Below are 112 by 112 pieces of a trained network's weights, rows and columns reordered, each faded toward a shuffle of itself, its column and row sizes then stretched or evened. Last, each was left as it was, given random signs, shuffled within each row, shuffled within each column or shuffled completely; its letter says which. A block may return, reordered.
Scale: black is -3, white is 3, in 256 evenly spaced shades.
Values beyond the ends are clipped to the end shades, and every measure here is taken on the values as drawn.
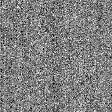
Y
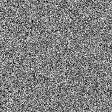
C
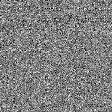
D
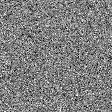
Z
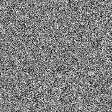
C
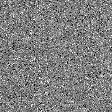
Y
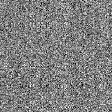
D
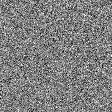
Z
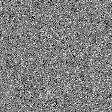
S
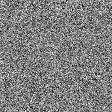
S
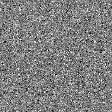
C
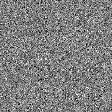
D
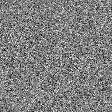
S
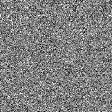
D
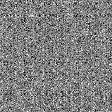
D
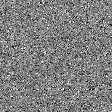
S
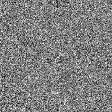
D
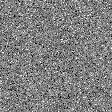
Z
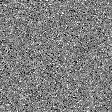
Z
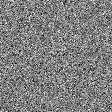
Z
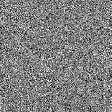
D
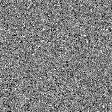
S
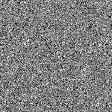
S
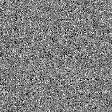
C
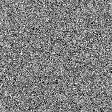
S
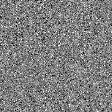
C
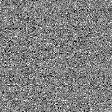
D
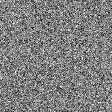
S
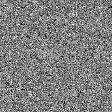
D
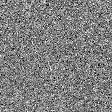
Z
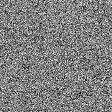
S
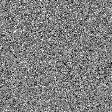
C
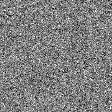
Y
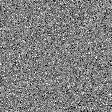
Z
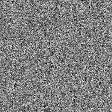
Y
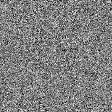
C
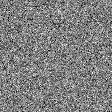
Z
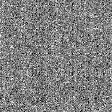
D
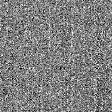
D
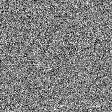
S
